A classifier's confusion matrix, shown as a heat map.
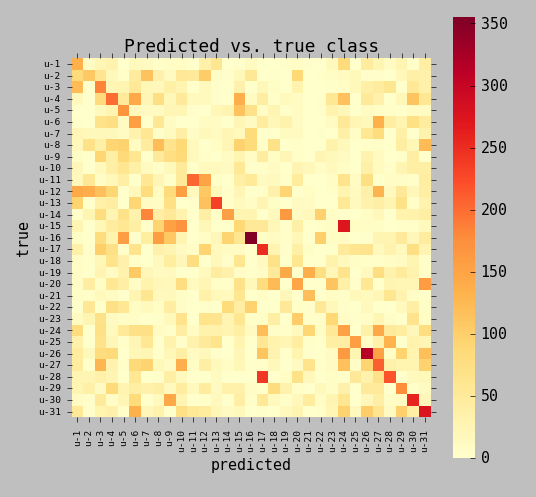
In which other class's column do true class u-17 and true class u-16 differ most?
u-5
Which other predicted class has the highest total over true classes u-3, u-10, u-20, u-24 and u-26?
u-31
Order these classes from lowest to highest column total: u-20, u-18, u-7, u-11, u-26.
u-11, u-18, u-20, u-7, u-26
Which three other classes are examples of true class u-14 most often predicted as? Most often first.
u-7, u-19, u-22
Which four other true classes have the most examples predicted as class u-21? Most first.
u-19, u-24, u-27, u-30
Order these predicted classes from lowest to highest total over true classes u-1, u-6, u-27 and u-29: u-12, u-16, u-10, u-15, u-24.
u-16, u-15, u-12, u-10, u-24
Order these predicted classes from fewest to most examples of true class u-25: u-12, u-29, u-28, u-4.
u-29, u-4, u-12, u-28
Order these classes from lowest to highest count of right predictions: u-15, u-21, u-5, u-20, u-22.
u-22, u-15, u-21, u-20, u-5
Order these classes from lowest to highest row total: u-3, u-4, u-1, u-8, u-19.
u-1, u-3, u-19, u-8, u-4
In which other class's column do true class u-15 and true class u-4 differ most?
u-24
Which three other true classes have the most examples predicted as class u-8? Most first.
u-16, u-15, u-4
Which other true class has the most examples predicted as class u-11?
u-18
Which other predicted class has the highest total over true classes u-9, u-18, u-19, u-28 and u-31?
u-6
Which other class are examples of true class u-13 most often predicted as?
u-12
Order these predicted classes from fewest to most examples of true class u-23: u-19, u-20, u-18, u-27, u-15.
u-19, u-27, u-18, u-15, u-20
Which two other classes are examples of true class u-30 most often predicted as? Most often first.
u-9, u-6
